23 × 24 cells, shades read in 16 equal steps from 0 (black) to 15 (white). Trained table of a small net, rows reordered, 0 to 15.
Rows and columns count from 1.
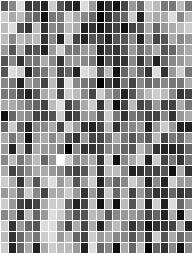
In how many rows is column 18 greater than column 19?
14
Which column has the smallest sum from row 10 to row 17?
13
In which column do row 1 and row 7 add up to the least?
15
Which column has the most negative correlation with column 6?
19
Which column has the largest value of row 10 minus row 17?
3
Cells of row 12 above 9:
5
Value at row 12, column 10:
9
